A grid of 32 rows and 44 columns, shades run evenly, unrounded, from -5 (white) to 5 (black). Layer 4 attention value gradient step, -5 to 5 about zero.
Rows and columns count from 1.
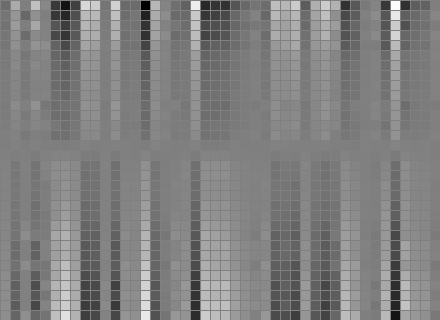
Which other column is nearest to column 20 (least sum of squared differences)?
9
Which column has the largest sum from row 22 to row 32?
40
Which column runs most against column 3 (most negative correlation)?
17
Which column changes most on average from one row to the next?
4
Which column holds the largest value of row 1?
15
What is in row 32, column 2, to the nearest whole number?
1
